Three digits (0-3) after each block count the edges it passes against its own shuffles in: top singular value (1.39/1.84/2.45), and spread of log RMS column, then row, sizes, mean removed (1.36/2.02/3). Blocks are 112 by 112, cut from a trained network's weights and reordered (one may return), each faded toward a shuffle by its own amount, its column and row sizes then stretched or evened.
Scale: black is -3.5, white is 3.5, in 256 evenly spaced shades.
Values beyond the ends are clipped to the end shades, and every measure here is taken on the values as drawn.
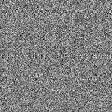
2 0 1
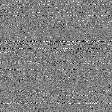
1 0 3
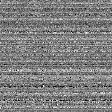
3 0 3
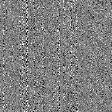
1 3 0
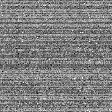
3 1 0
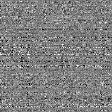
1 2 3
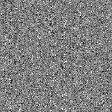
0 2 0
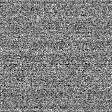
1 1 1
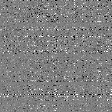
1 2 3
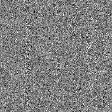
0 2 0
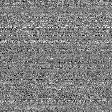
1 0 3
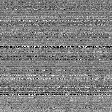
3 0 3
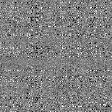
1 2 3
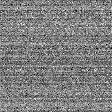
2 1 1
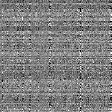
3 3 0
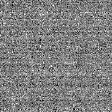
1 2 2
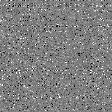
1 1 2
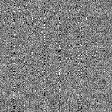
2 2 0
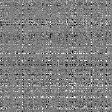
2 3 3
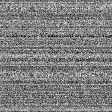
3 0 2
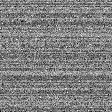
3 0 0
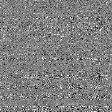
0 2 3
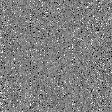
1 2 0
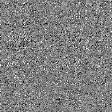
0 2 2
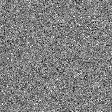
0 0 1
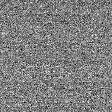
0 1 1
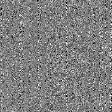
1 3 0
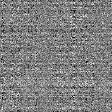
2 3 0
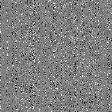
0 3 0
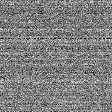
2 1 2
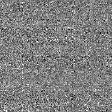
0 2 2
